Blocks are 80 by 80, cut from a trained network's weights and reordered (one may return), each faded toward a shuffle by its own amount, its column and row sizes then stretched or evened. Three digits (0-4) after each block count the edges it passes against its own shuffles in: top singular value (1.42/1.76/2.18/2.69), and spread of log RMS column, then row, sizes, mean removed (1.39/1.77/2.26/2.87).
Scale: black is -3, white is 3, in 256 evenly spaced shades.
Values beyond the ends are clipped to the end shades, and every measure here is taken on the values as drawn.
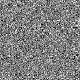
1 0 2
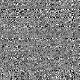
2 2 4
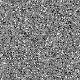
1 0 2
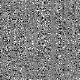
0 4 2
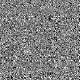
1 2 3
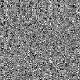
2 2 0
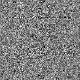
0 3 2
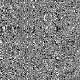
2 3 0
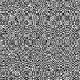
4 2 2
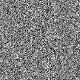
0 2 0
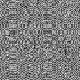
4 0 0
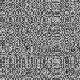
4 1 1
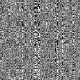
3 4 0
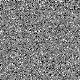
1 0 3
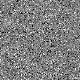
0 1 2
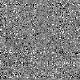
1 3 3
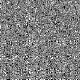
2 2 2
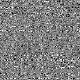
0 2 4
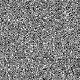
2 1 1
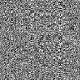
3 3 0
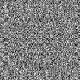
3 1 0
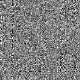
0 4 2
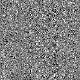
0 4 1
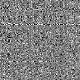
2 2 3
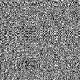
3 0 2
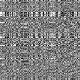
4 0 4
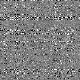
2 3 4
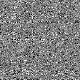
2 1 3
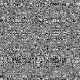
3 0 4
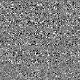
1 2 4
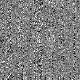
0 4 0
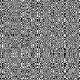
4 4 2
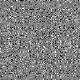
2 2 4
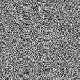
3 0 0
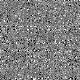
0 2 3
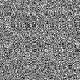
3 0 0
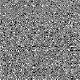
2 2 3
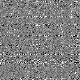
1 2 4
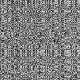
4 0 3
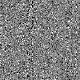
1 3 0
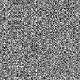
3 3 2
